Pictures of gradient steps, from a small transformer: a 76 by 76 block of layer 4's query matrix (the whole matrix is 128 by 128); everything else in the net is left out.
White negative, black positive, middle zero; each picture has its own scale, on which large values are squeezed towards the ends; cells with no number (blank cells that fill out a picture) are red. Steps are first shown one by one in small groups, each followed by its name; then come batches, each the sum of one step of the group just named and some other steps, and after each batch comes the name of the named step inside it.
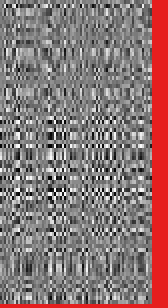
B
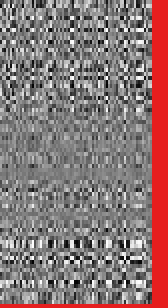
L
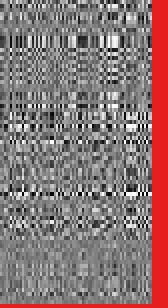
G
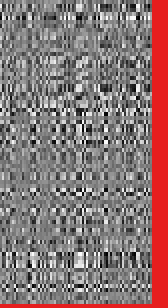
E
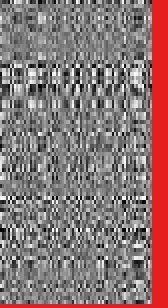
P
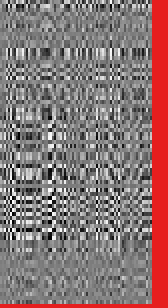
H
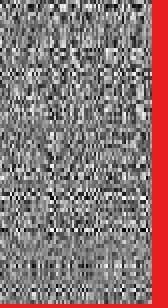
P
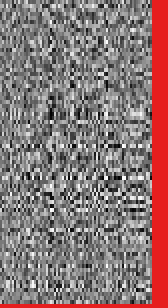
L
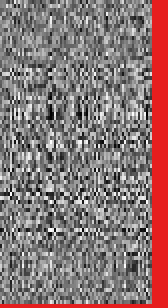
P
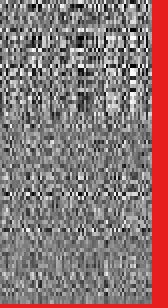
G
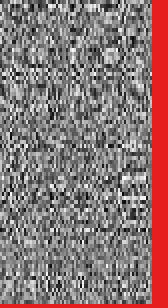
P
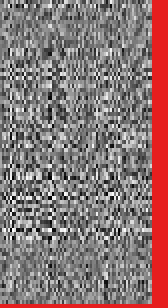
H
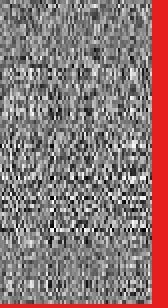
P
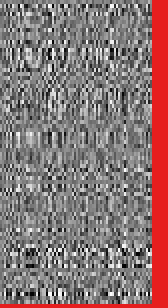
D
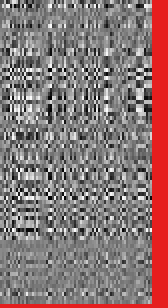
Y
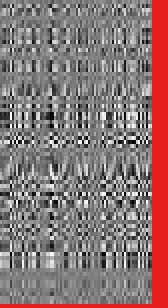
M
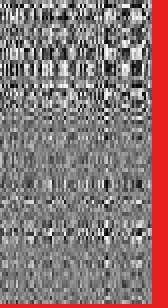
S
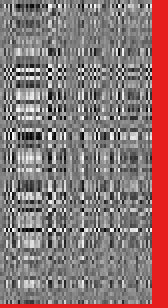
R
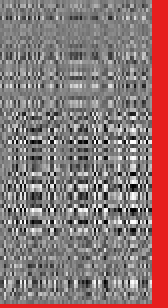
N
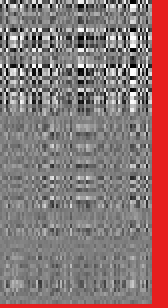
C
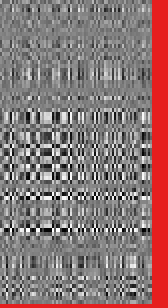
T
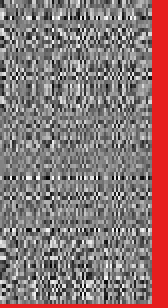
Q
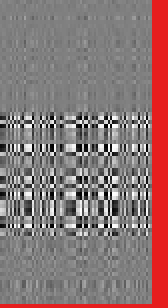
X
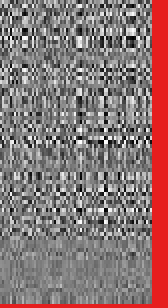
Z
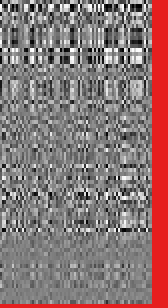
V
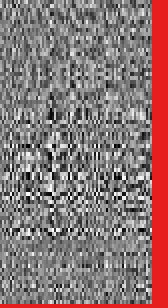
T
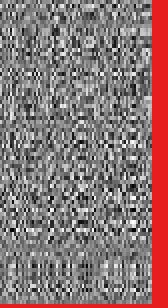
N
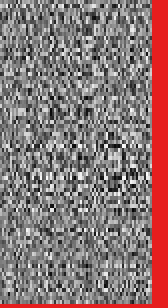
N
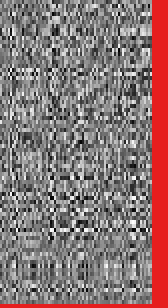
R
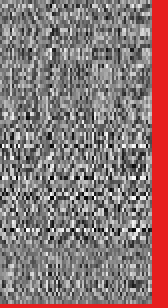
T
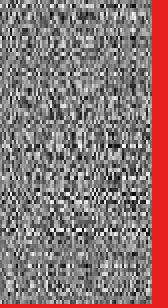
Z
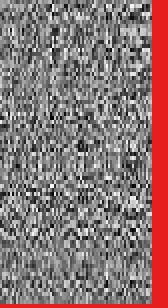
X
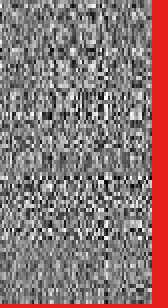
S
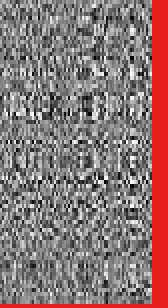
N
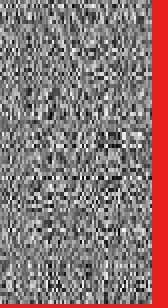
Q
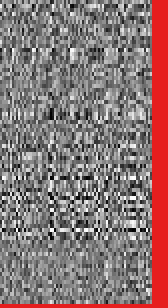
V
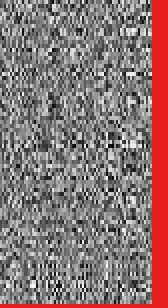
Q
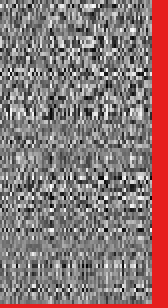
Y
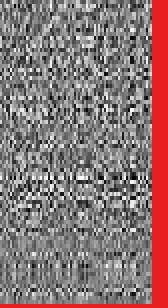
Y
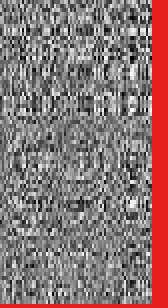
D
